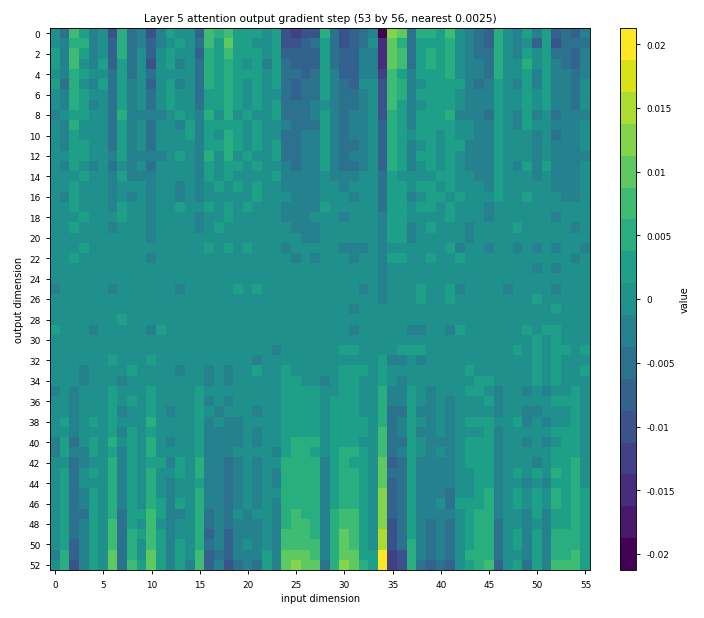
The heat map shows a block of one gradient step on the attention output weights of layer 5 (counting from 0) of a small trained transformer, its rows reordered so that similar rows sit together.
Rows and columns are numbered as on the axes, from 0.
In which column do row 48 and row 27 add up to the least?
35
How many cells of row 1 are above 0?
19
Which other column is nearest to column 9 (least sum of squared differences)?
11
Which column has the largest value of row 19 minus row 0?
34
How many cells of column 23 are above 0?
11
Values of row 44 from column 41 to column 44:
-0.0025 0 0 0.0025
